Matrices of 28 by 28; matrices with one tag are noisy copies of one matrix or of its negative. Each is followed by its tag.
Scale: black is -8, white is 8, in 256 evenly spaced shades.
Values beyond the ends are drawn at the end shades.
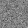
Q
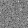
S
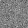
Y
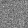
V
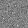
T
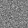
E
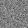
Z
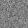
T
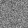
V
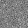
V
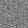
Y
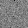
Q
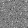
Z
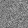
S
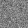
S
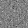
E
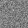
V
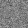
S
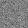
V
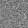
E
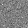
T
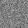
V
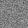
Q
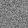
T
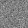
V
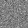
E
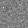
Q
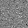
Q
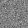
V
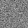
Q
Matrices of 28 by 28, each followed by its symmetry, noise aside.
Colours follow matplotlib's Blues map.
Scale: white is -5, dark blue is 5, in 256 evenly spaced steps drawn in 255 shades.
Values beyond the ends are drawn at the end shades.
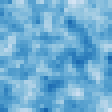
no symmetry.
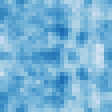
mirrored top to bottom.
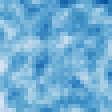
antisymmetric.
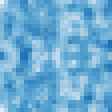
mirrored top to bottom.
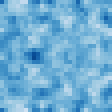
mirrored top to bottom.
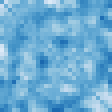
symmetric.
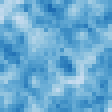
symmetric.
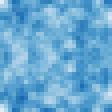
mirrored top to bottom.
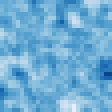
antisymmetric.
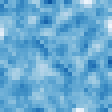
symmetric across the other diagonal.
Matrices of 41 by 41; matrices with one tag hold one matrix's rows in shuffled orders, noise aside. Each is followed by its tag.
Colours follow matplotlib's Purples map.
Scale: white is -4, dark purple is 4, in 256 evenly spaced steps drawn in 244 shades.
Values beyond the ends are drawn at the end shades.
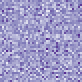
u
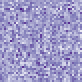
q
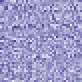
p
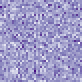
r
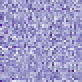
p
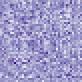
q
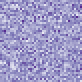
r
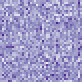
u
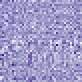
p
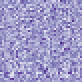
q
